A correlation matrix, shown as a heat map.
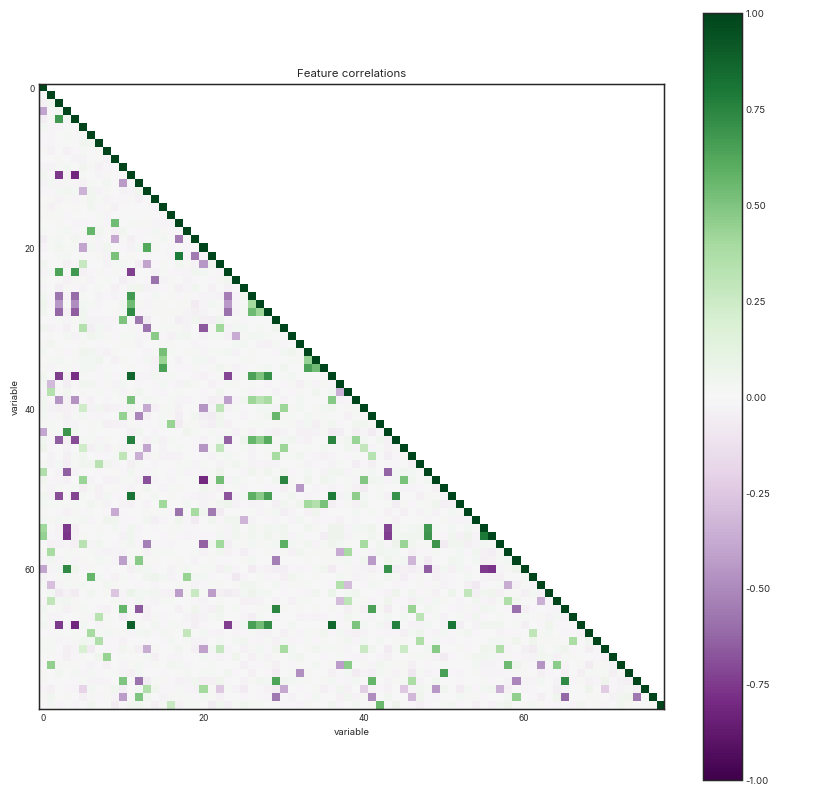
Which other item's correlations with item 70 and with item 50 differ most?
73
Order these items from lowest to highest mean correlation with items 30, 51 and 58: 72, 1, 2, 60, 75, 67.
2, 75, 60, 1, 72, 67
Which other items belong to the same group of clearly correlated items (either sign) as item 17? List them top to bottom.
9, 19, 21, 53, 63
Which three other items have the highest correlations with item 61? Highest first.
6, 18, 68
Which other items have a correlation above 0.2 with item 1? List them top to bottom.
38, 58, 64, 72
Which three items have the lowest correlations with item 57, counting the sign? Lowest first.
20, 13, 75
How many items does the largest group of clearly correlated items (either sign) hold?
12
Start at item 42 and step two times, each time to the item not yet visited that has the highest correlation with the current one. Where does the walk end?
16
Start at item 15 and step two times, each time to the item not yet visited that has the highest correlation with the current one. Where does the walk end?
33
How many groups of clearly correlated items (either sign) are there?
14
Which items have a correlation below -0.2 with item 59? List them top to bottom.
10, 29, 41, 46, 65, 74
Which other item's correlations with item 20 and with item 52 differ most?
49
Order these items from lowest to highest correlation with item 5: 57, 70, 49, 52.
52, 70, 57, 49
